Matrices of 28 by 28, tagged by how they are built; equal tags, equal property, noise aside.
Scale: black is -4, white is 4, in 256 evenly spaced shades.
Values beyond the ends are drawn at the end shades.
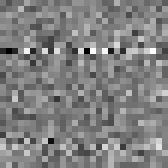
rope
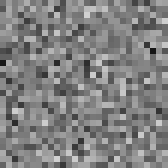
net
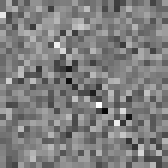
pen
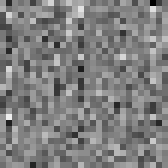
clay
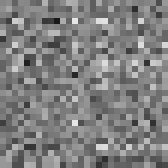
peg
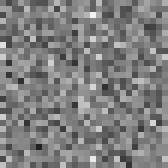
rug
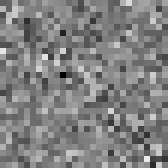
pen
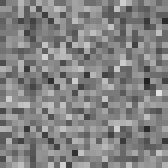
rug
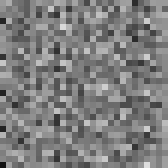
rug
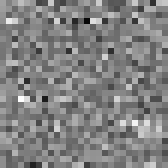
rope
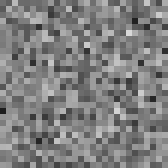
net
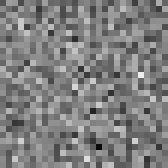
net
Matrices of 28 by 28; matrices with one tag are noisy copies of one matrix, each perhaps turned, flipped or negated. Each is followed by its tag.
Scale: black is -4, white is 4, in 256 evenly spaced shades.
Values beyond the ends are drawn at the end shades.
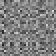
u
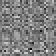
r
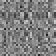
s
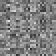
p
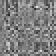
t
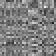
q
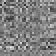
t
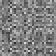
r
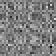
r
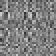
s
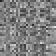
p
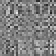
t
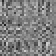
t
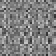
s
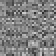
q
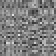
q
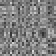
q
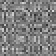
r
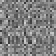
s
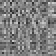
q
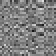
s
